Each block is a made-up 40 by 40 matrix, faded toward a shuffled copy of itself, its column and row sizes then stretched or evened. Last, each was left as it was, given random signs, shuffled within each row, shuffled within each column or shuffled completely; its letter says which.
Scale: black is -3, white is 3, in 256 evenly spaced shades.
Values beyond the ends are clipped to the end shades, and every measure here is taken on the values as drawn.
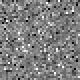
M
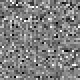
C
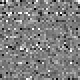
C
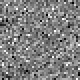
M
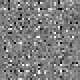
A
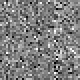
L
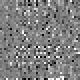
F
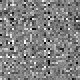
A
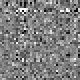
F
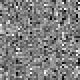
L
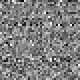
C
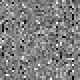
L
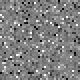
M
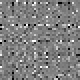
F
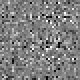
A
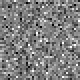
M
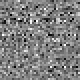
C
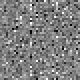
L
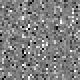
L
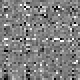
F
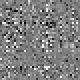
A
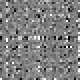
F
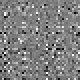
F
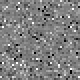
M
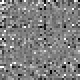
A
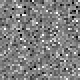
M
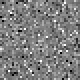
M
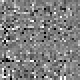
F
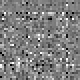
F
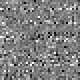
C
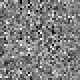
L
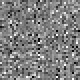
L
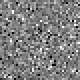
M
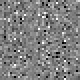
L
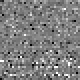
C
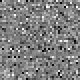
C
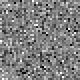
M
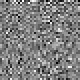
F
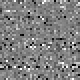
C
